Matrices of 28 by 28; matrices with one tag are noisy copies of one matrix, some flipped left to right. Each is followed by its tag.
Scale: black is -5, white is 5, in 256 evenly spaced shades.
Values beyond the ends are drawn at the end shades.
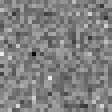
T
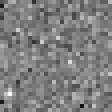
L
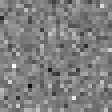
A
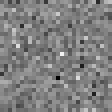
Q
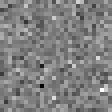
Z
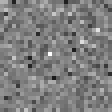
Q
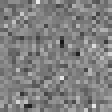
T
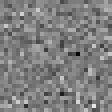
T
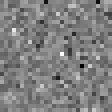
Q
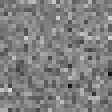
Z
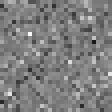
L
